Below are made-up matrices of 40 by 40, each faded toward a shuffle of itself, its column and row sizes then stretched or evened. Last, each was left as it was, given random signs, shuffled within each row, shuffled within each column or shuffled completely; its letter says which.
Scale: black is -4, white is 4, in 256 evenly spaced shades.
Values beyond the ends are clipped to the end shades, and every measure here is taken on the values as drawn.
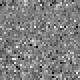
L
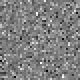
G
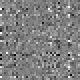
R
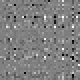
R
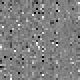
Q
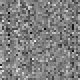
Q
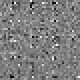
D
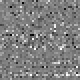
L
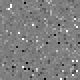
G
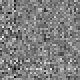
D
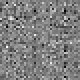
R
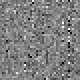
Q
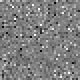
G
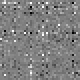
D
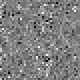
Q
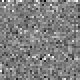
L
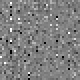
Q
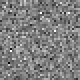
G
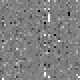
Q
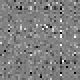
R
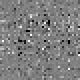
D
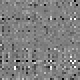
R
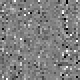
Q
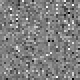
Q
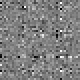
R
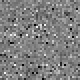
L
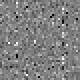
Q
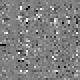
D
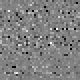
L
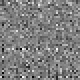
D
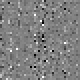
Q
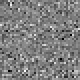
L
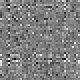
R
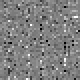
Q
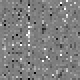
Q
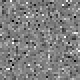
G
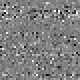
L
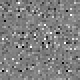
L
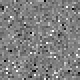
G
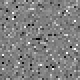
G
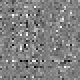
D
